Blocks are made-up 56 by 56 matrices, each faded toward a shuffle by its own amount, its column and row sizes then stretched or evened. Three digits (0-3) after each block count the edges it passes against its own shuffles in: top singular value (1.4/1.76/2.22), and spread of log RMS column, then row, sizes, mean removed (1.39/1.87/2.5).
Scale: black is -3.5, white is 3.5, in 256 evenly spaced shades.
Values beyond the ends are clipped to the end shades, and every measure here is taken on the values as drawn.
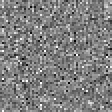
1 1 0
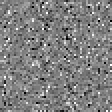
0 2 1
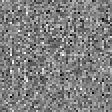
0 1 1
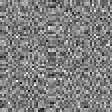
3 0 0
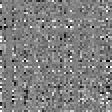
0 3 3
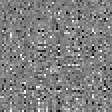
2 2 1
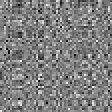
3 2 1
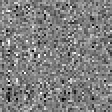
0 2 1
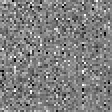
1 3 0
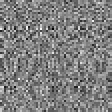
3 2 2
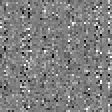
0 3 0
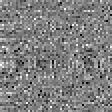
2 0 1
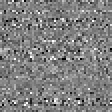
1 0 3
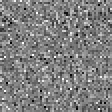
1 0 1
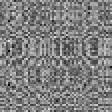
3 1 1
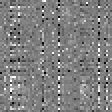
3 3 0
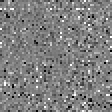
1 1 1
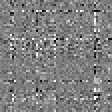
2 3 3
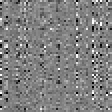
3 3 2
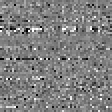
1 0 3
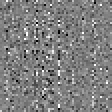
2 3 0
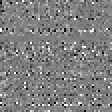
2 1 3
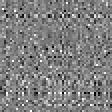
3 1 2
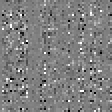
0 3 2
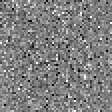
0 2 0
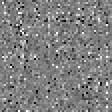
0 2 1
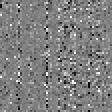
2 3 1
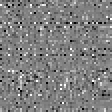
2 1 3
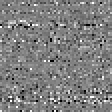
1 1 3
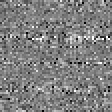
1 0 3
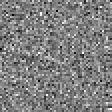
0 0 0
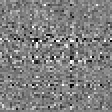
2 1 3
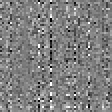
3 3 1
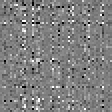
2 3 2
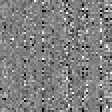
2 3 0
